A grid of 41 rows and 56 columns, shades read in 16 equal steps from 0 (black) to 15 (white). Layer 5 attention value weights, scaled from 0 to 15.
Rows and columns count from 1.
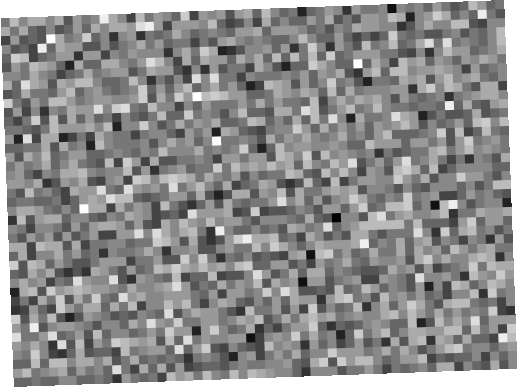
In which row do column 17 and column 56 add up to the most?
6
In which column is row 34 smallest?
7
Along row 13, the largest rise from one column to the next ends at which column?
40
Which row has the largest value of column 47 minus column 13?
29
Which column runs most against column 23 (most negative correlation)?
46
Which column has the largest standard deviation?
24
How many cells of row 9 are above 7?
29
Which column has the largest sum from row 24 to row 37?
52
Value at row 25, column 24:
14
